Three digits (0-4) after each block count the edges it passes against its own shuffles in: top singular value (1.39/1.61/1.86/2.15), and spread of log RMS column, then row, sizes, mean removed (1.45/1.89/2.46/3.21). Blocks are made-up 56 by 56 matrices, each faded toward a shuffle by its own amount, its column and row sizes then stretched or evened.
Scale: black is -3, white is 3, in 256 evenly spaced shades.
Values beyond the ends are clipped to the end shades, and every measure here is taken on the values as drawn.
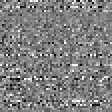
2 1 4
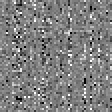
0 4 0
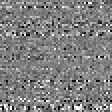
3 0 4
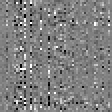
1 4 2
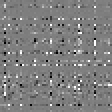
2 3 4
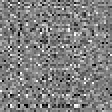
4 2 2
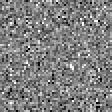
1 1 0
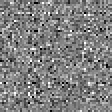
1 1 2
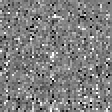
0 3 1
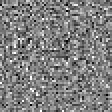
3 1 0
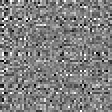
4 2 3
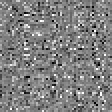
3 2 2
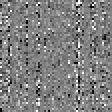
2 4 0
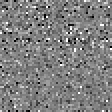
0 1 2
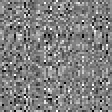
4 3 0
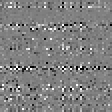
4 1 4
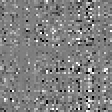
2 4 3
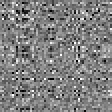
4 2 3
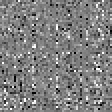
2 3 2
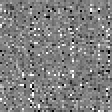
0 2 1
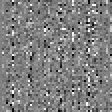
0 4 1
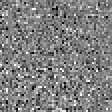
0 3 2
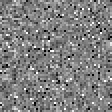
2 0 0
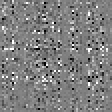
1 4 2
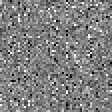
1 2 0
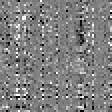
4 4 2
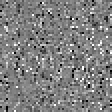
0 2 0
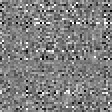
3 2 3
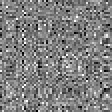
4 2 0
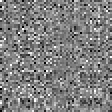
4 2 0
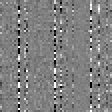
4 4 0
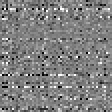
3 2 4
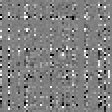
2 4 3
